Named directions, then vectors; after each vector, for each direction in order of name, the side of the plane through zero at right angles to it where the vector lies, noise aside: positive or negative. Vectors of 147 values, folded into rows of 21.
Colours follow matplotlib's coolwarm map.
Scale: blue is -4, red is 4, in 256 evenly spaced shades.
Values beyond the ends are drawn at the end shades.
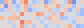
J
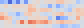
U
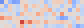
positive, positive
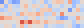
positive, positive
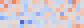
negative, negative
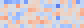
negative, positive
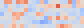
positive, negative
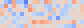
negative, positive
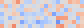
negative, negative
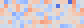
negative, positive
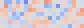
negative, positive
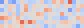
positive, positive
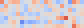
negative, negative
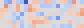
negative, positive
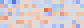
positive, positive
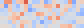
positive, negative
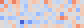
negative, negative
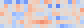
negative, positive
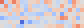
negative, negative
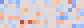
positive, positive
